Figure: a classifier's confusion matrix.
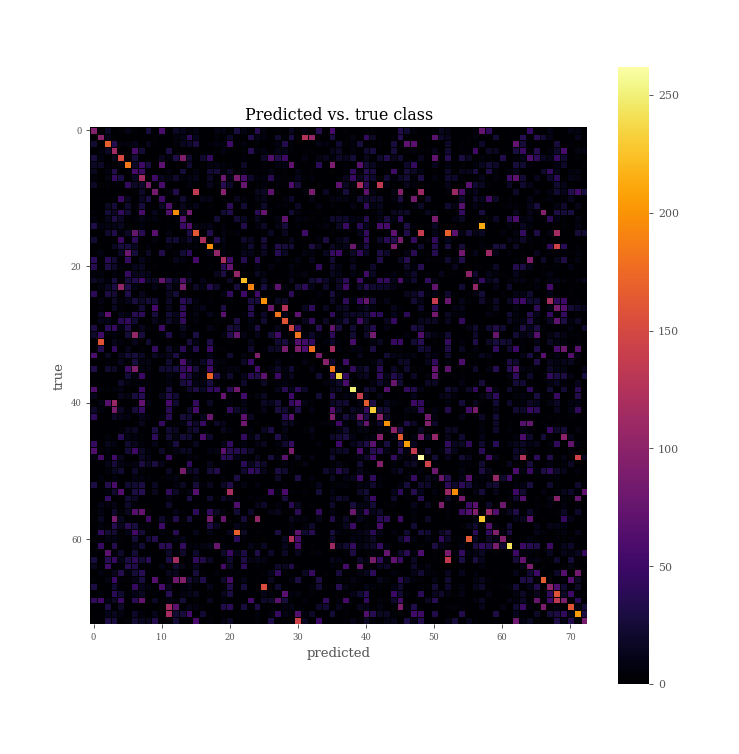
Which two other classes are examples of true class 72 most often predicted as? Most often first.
30, 62
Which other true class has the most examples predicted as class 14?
12
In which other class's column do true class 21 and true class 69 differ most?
68
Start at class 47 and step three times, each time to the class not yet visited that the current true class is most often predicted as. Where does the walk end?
6
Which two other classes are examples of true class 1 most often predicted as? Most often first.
31, 32
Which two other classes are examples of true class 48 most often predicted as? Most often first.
71, 63
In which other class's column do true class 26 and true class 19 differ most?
28
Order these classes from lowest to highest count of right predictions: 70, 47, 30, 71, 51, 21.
51, 21, 47, 70, 30, 71
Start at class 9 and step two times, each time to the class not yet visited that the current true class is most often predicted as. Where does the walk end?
52
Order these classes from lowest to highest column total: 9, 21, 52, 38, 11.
9, 21, 38, 11, 52
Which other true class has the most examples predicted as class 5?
18
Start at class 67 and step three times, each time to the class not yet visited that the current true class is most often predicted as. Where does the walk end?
13
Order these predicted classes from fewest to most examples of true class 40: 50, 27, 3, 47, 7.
50, 27, 47, 7, 3
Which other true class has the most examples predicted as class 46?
2
